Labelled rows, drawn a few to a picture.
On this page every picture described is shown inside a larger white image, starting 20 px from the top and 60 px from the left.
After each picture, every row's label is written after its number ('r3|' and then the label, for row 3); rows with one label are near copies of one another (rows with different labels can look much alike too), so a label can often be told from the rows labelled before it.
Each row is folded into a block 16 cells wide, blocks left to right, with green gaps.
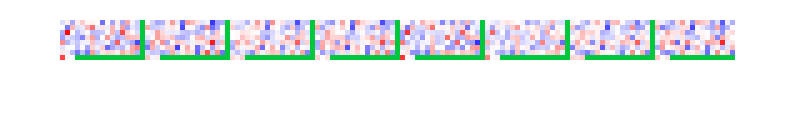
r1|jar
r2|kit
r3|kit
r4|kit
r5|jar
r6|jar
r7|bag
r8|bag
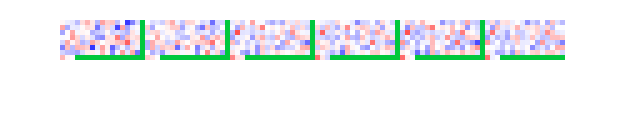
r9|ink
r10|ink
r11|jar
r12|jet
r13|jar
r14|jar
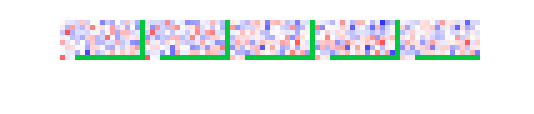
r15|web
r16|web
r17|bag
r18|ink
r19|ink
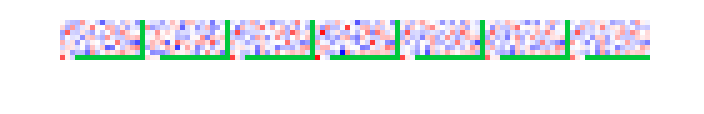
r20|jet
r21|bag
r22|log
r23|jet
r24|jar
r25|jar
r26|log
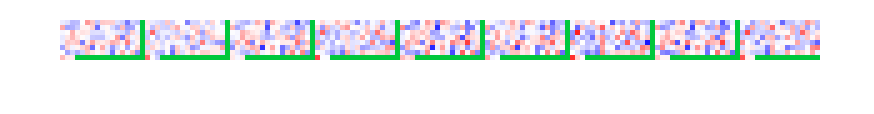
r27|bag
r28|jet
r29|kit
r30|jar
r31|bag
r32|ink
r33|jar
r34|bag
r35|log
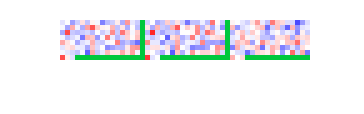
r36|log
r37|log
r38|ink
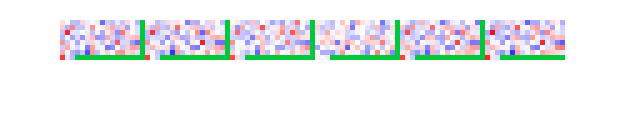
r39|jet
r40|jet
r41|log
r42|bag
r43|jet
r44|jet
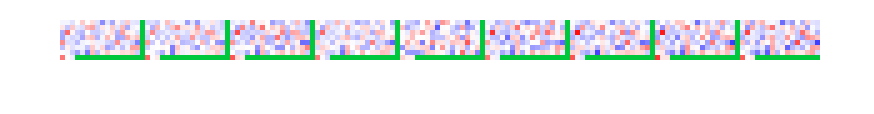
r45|jar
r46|web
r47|web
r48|jet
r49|bag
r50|log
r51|jet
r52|jar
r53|jar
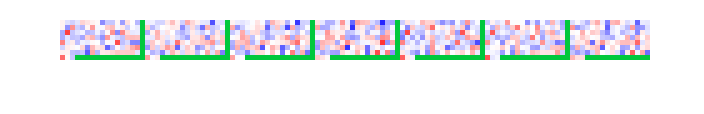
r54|jet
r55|ink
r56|ink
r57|kit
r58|jar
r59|web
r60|bag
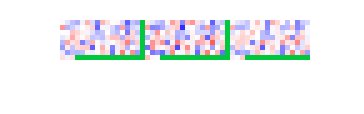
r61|kit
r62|bag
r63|bag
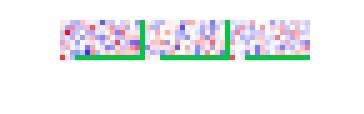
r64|jet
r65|bag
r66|web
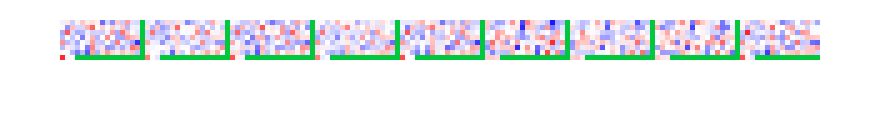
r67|jar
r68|log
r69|log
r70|jar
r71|jar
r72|kit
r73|kit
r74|bag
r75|jet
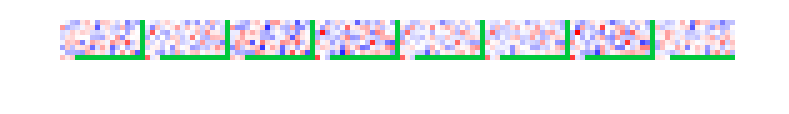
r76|bag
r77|jar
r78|bag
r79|jet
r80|jet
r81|web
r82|jet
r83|kit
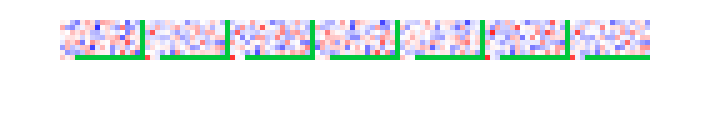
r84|bag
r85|jet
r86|web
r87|kit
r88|ink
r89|log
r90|jet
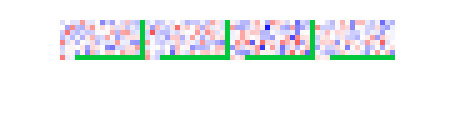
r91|web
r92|log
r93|bag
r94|bag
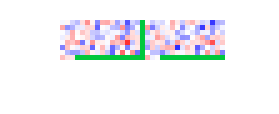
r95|bag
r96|ink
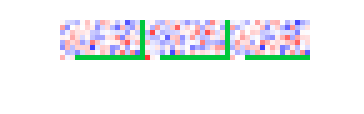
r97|ink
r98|log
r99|ink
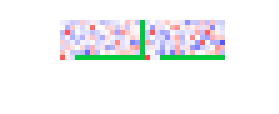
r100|jet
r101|jar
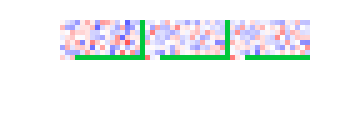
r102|bag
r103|web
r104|web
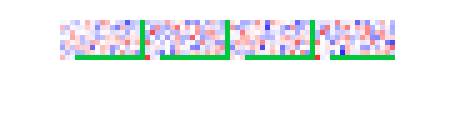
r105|ink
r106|web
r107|kit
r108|web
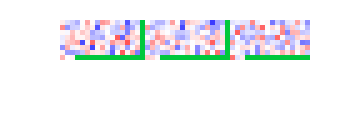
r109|bag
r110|kit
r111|web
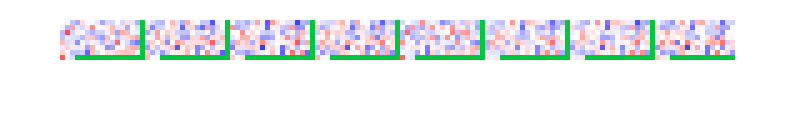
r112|jet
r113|ink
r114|kit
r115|ink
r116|web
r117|kit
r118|kit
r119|bag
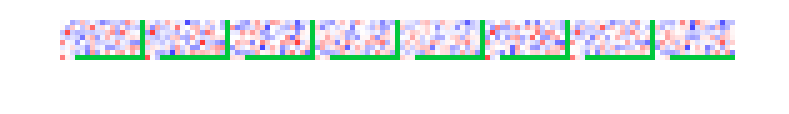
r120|log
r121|jet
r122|bag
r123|bag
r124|ink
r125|web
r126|log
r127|kit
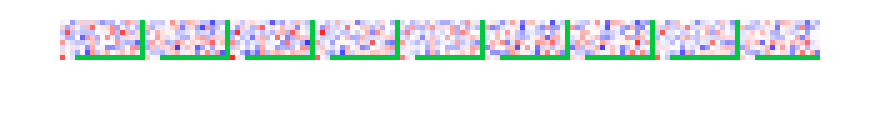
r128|log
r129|ink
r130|jar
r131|jet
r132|log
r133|bag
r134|kit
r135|jet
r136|bag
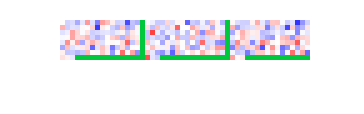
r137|kit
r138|jet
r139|ink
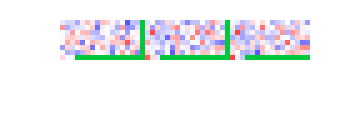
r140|bag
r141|log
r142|jet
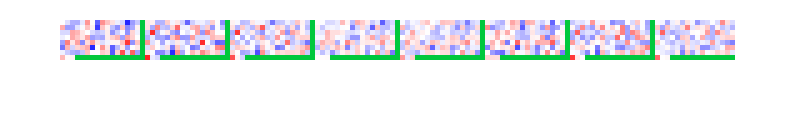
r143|kit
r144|jet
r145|jet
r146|ink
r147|ink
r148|bag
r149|web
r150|log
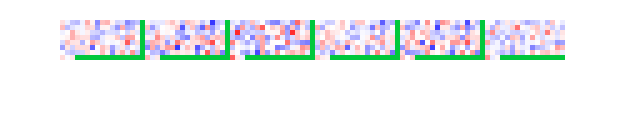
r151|kit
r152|ink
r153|log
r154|ink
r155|bag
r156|log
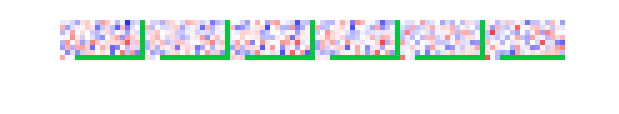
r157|ink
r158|ink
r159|bag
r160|kit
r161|web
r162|jet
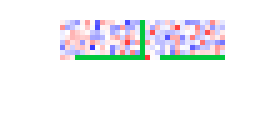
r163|kit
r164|log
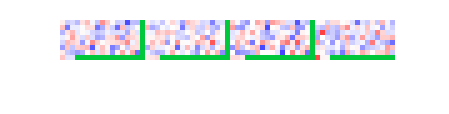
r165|ink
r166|bag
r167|bag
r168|jar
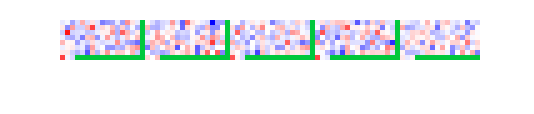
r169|log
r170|kit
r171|jet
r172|jar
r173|bag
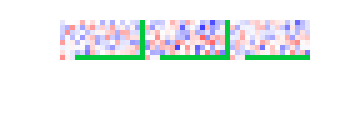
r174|web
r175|ink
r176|ink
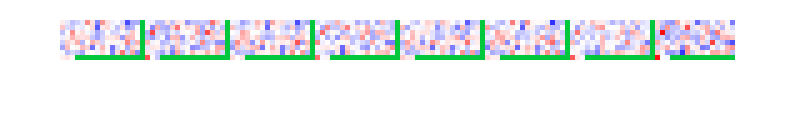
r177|kit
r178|log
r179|kit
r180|web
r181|ink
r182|kit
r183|jar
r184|jet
